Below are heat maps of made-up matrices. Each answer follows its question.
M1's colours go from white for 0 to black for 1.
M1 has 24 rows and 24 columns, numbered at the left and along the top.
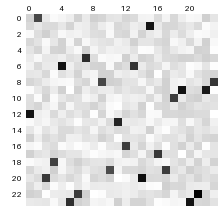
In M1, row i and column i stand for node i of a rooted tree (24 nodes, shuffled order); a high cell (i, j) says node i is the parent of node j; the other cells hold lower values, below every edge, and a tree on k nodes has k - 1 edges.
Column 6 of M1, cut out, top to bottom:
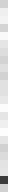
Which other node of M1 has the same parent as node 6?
21
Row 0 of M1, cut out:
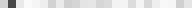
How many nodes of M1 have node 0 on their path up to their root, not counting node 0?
2
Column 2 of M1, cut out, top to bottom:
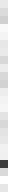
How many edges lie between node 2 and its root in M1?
3
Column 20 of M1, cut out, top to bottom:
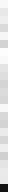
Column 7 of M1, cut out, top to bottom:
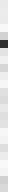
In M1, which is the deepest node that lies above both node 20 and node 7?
23
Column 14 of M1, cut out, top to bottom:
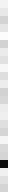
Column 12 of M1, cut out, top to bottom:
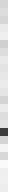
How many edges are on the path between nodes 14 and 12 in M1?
8
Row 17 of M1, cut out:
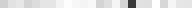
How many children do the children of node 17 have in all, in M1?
1
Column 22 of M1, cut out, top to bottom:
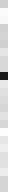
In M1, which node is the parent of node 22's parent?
8
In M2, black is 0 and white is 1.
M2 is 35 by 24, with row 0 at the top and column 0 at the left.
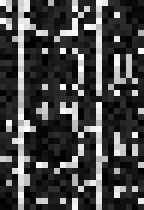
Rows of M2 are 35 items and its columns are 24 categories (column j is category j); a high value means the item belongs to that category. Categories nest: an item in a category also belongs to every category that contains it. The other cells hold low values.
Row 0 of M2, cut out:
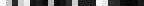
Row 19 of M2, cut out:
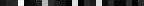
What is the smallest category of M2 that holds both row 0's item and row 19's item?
12
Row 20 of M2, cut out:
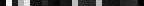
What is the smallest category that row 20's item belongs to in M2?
1
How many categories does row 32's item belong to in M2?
3
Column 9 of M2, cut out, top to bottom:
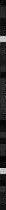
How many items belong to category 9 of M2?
2
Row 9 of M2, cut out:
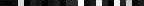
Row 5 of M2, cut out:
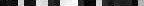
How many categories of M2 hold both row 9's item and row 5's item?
2
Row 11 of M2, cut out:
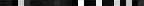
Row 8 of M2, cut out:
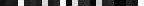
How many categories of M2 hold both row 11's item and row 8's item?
2
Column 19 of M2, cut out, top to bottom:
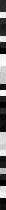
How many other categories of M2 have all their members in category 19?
6
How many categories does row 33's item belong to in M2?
7
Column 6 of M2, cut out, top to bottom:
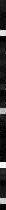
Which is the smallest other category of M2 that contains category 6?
23
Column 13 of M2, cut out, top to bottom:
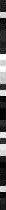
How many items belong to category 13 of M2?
11
